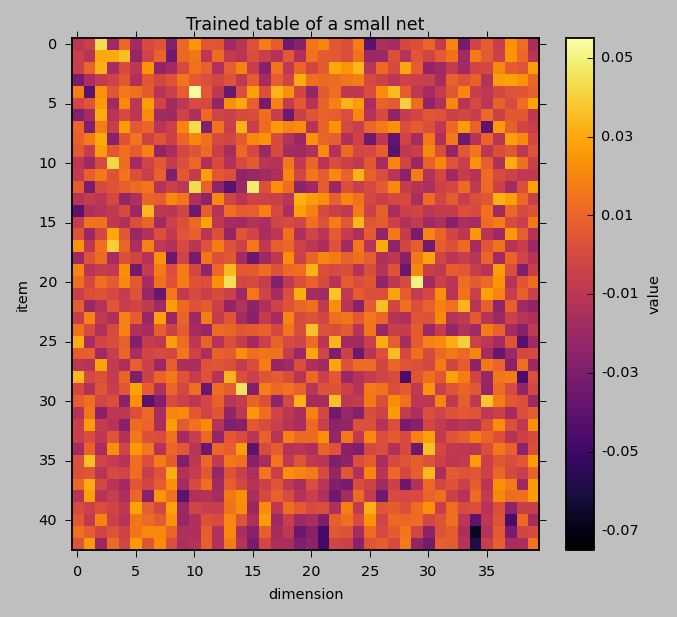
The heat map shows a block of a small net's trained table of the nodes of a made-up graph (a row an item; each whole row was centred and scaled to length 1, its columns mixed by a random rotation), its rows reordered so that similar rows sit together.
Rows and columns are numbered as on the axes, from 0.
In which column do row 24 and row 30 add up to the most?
35
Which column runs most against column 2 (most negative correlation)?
8
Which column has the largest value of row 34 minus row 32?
14
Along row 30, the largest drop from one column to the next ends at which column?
6
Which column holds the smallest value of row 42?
34
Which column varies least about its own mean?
31
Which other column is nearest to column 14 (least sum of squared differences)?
17
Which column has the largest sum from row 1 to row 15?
2
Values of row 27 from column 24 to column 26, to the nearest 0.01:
0.01 0.01 0
